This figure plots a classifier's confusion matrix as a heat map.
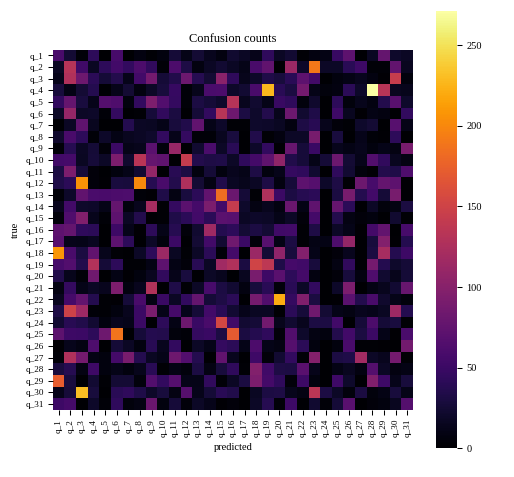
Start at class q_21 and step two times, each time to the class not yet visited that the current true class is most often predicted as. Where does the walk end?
q_11
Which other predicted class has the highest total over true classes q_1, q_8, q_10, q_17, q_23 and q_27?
q_2
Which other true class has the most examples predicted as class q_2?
q_23
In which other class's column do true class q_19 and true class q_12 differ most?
q_8
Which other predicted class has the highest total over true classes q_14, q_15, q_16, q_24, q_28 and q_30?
q_3
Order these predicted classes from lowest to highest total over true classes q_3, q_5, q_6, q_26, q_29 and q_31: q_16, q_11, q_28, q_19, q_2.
q_28, q_19, q_11, q_16, q_2
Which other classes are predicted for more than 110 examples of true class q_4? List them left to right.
q_19, q_28, q_29
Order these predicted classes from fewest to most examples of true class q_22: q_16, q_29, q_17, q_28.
q_17, q_29, q_16, q_28
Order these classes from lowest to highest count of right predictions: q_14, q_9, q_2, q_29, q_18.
q_29, q_9, q_14, q_18, q_2
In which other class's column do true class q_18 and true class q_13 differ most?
q_1
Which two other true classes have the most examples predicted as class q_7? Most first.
q_27, q_13
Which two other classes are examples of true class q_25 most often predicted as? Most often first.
q_6, q_16
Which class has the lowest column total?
q_24
